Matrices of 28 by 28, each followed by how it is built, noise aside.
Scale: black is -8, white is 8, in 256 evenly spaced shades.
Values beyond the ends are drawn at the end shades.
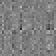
low rank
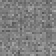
blocks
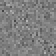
block diagonal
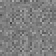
low rank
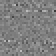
uneven rows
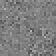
block diagonal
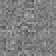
low rank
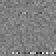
uneven rows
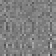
low rank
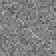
diagonal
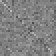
diagonal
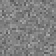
noise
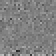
uneven rows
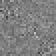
block diagonal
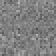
low rank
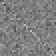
diagonal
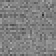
blocks
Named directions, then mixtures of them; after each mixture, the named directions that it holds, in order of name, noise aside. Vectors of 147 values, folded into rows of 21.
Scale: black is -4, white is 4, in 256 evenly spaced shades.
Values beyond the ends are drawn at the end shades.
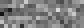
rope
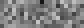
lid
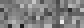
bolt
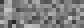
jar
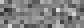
bolt, jar, rope.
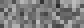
bolt, lid.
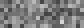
bolt.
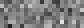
bolt.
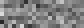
jar, rope.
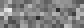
jar, rope.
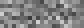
jar, lid, rope.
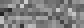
rope.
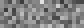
lid.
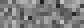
bolt, lid.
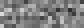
bolt, lid, rope.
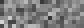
jar, lid, rope.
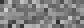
bolt, jar.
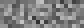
jar, lid.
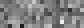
bolt.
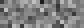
bolt, jar, lid.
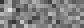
jar.
